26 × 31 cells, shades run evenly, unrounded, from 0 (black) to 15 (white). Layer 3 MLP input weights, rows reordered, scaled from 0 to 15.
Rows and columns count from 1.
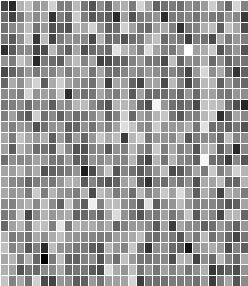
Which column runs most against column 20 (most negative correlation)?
31
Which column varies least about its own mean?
25
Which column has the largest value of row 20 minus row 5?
6
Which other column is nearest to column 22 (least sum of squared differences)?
9
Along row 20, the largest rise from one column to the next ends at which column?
29
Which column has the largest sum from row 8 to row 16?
26
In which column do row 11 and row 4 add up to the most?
20
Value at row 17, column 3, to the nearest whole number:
8
